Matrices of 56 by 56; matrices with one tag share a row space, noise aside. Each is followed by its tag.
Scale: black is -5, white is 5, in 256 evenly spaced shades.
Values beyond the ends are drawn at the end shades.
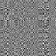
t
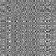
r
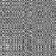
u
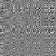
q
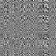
t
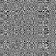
t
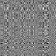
t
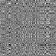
r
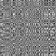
q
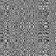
t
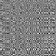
q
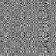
t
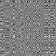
q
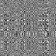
t
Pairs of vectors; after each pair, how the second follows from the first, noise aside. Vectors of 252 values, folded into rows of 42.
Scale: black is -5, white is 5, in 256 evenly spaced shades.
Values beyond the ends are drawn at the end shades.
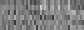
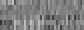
reversed, partly zeroed.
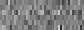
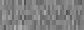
reversed, negated, shrunk.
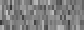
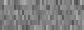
reversed, shrunk.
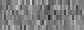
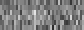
reversed, negated.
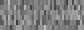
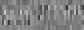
reversed, partly zeroed.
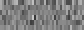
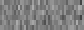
wrapped around, negated, shrunk.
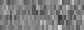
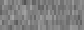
reversed, negated, shrunk.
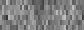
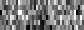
reversed, scaled up.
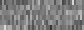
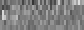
reversed, partly zeroed.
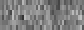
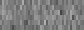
reversed, shrunk.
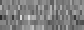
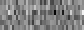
reversed, negated.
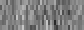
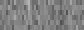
reversed, negated, shrunk.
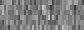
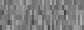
reversed, shrunk.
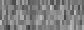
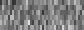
reversed, negated.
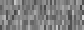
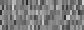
reversed, negated.
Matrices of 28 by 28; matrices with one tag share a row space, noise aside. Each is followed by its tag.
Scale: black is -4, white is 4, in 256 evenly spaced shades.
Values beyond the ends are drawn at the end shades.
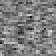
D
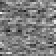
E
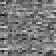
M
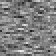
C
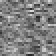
D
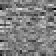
E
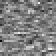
D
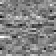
E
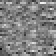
E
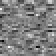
D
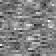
D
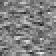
C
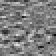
C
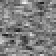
C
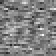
C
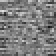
M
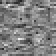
C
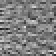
E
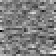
E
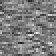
D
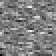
D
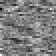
D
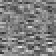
D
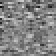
D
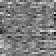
E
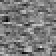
C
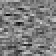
C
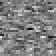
D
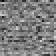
M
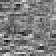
C
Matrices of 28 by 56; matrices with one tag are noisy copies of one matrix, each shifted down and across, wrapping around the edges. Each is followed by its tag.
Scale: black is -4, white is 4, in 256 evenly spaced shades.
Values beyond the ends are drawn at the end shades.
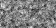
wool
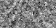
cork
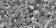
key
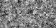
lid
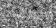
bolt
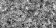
wool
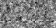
lid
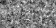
bolt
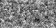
bolt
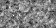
wool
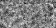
key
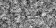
lid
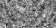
cork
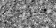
lid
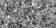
wool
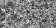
key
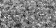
bolt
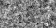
key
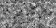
key
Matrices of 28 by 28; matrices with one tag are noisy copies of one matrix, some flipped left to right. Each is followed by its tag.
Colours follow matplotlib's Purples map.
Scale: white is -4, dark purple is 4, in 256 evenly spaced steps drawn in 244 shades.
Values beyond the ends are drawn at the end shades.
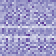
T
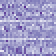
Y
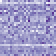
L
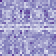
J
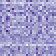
L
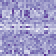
J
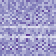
T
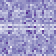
J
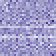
T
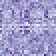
J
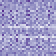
T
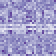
J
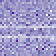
T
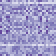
L
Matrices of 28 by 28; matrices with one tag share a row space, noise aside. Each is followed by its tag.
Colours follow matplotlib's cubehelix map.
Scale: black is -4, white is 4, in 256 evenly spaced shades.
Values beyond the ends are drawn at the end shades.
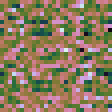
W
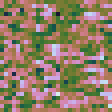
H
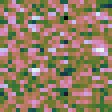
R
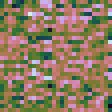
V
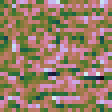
H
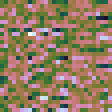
R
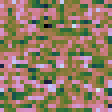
V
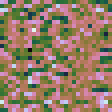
R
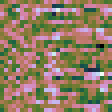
H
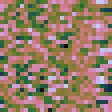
R
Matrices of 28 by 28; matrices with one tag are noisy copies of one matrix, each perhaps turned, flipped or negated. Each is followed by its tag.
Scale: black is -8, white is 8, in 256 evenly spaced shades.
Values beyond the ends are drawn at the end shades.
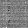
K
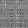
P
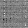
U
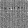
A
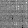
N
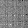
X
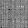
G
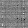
U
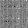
G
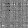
U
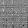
X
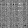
U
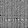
A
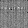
A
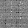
P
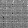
X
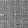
X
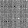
G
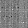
P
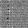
A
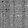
N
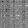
N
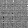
X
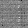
K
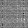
U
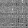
N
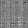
U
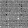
G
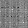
P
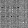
P
